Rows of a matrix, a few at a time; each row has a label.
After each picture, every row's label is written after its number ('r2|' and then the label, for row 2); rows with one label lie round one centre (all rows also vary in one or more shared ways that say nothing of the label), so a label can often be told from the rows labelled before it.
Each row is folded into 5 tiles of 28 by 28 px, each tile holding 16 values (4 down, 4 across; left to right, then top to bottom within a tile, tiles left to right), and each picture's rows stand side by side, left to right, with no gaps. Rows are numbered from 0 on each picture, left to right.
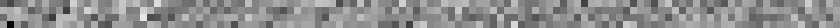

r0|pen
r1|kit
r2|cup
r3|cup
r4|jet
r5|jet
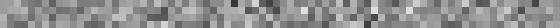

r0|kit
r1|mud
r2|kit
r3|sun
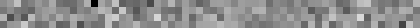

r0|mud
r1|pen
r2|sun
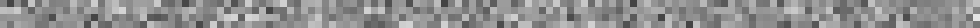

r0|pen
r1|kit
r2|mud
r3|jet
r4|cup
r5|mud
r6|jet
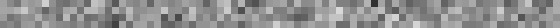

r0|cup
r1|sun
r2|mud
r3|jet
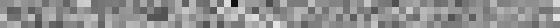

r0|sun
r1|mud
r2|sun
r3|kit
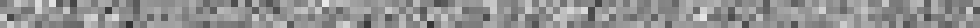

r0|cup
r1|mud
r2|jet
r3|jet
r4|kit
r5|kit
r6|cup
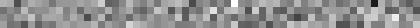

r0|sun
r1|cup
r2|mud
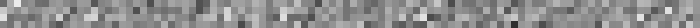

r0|kit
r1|pen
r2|kit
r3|kit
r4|sun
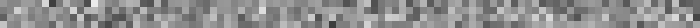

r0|cup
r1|pen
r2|sun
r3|mud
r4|mud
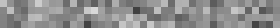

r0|mud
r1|cup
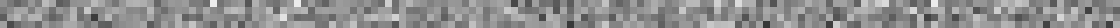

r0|pen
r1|mud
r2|kit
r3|mud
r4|pen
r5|cup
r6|cup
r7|cup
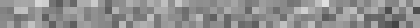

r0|cup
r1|cup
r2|cup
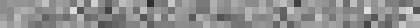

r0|cup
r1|pen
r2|mud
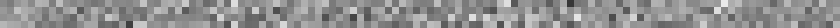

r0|cup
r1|cup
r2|cup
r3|sun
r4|pen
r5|cup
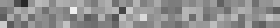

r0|jet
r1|kit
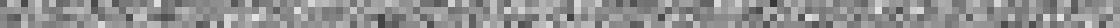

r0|jet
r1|kit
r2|cup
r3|pen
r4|cup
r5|cup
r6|jet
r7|sun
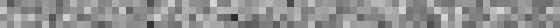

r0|pen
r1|pen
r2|pen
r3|jet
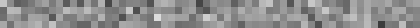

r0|mud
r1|pen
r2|pen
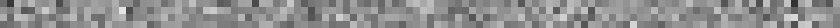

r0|pen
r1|jet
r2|kit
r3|kit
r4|kit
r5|jet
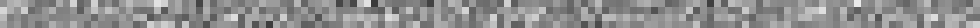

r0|kit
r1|cup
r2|sun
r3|pen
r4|sun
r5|pen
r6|sun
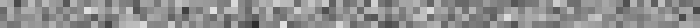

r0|mud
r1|cup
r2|cup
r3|kit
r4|mud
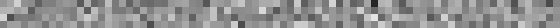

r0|kit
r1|pen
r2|jet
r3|jet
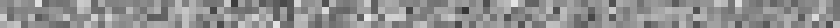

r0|sun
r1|mud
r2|pen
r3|sun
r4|kit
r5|cup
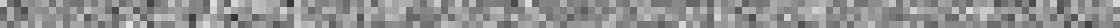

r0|mud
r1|pen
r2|pen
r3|jet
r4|mud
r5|pen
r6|jet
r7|kit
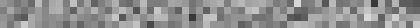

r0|mud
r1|pen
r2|mud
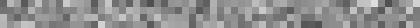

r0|jet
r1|pen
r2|sun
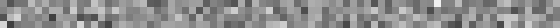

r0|pen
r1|mud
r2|mud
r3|sun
